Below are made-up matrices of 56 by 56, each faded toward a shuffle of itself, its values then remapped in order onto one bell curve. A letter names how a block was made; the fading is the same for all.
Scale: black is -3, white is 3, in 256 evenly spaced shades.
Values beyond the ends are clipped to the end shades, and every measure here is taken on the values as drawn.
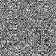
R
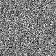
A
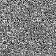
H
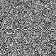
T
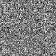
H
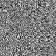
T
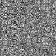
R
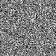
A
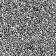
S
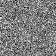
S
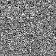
H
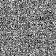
A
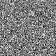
A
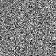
R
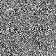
H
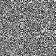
H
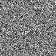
A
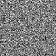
H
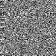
T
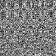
T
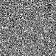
H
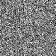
A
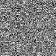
R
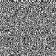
R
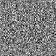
R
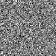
R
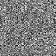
T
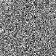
H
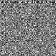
T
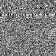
T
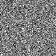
A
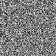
T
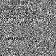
R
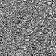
R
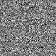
T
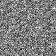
A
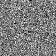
S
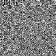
H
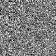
H
